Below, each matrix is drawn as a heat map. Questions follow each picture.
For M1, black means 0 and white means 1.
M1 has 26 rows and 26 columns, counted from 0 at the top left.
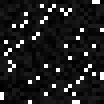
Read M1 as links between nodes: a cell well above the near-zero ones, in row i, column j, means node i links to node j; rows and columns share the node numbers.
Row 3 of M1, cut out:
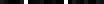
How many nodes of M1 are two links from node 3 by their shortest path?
3
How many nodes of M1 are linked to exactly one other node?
7
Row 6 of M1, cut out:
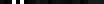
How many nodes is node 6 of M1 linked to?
2
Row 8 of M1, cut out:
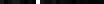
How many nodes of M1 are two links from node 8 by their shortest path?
1
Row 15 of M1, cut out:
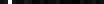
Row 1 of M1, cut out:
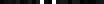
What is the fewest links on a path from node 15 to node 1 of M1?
5
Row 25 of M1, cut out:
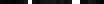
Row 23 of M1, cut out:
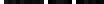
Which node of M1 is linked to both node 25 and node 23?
node 18
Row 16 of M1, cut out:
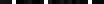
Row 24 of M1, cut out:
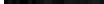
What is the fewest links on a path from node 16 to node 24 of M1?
4
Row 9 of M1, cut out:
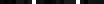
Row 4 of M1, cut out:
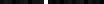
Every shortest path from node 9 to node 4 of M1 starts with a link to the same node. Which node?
node 19
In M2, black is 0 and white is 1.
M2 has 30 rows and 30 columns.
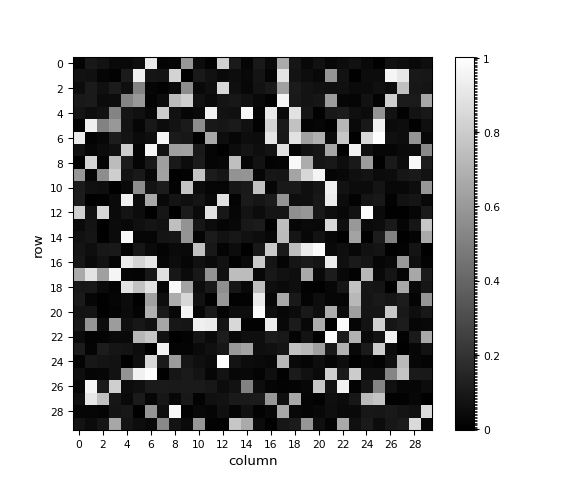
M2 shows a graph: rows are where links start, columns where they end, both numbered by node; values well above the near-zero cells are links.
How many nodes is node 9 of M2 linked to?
10
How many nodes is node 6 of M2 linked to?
11
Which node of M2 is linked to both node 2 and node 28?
node 17
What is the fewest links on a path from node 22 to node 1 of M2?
2
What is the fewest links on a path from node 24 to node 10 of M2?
4
